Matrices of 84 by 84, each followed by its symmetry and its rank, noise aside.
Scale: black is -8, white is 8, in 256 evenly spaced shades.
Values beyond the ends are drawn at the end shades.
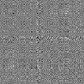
symmetric, rank five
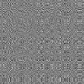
antisymmetric, rank four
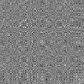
symmetric, rank five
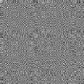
symmetric, rank five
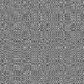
antisymmetric, rank four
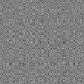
no symmetry, rank four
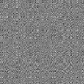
symmetric, rank five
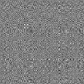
symmetric, rank five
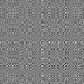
symmetric, rank three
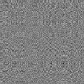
no symmetry, rank four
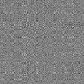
no symmetry, rank four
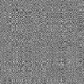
antisymmetric, rank four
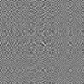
symmetric, rank three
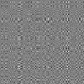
no symmetry, rank three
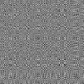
symmetric, rank four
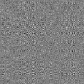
antisymmetric, rank four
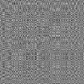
antisymmetric, rank four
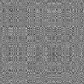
no symmetry, rank three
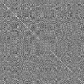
symmetric, rank five
